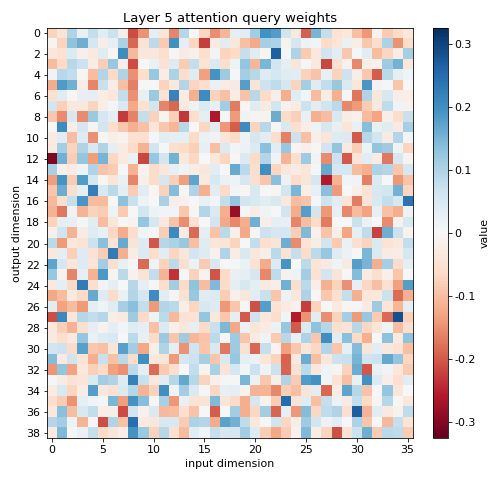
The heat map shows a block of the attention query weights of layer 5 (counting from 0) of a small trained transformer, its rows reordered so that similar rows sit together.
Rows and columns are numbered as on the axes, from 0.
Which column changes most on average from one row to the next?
12
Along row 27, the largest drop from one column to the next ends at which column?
35
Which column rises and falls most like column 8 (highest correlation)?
11
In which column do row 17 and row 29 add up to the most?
25
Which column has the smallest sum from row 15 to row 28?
24
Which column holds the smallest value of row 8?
16
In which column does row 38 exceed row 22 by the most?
9
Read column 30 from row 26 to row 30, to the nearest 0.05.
0 -0.15 0.1 -0.05 0.15
